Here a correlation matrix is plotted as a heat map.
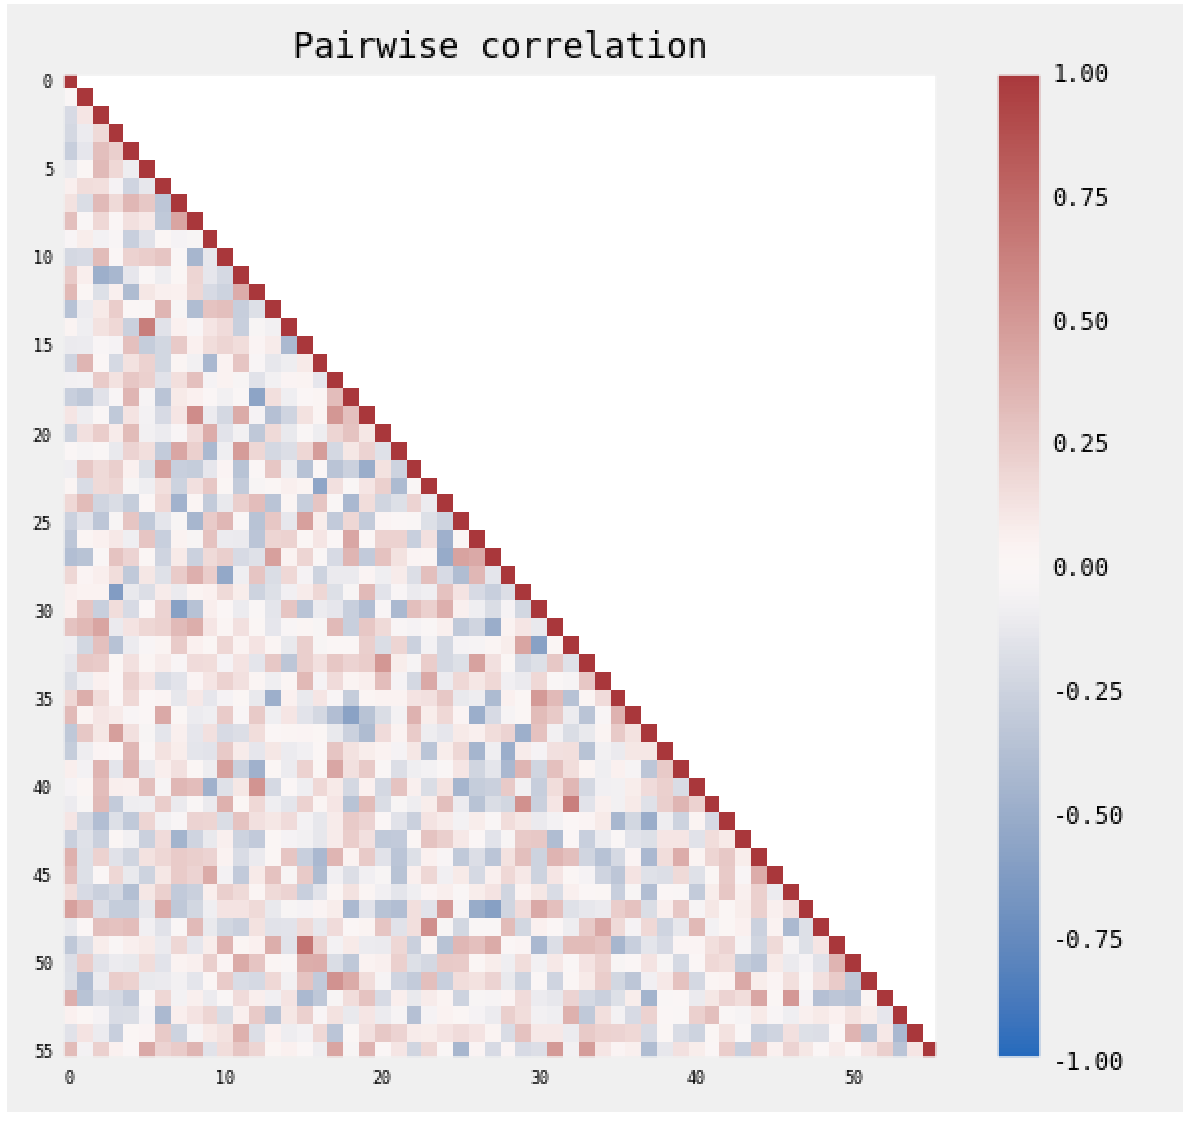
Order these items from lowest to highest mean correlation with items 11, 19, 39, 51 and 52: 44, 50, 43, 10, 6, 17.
50, 6, 10, 43, 44, 17
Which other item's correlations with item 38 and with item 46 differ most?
4
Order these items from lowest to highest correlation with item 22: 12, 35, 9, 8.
8, 9, 12, 35
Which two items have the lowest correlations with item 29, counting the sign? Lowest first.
3, 37
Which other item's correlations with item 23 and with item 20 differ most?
43
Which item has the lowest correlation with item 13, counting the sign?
35
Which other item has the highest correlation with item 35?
30
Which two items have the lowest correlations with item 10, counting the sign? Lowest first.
28, 8
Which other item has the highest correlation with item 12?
40
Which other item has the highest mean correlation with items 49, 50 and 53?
15
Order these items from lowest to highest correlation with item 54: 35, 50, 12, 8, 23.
12, 8, 23, 35, 50
